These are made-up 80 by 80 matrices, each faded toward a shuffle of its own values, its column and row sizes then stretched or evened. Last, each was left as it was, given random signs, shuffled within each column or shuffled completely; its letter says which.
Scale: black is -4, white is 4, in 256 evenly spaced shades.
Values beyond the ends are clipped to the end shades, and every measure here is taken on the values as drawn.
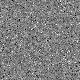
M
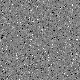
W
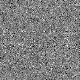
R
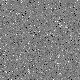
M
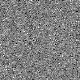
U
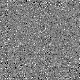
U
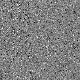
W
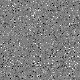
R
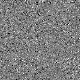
R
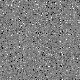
U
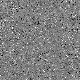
W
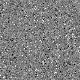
W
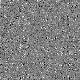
U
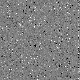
W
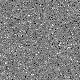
M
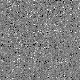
U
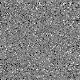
R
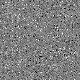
R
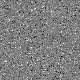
W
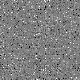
U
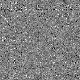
U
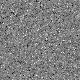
M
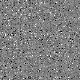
U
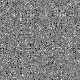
U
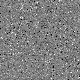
M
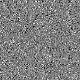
U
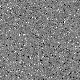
M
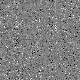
W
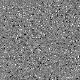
R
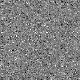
U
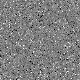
W
